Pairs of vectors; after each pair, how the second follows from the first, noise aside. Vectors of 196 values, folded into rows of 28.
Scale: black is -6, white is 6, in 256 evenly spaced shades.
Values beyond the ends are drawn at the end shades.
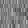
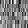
wrapped around, negated, scaled up.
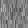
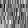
wrapped around, negated, scaled up.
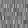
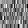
scaled up.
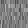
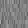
wrapped around, shrunk.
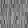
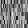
scaled up.
